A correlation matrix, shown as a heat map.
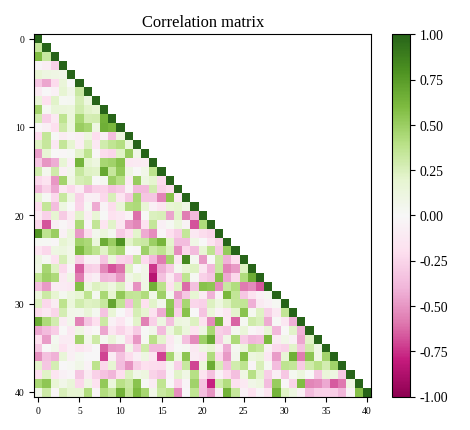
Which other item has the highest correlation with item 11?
13
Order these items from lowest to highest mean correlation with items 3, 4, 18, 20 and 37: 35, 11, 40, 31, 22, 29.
11, 29, 40, 35, 22, 31
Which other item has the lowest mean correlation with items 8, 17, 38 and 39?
37
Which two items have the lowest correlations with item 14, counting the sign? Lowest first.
27, 26
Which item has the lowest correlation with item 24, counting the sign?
32
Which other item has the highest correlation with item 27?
26
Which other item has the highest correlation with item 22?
0
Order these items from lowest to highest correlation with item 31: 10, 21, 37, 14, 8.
8, 14, 10, 21, 37
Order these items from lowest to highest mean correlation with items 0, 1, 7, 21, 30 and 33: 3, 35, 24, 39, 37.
39, 35, 3, 24, 37
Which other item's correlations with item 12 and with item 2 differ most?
16
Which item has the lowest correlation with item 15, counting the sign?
36
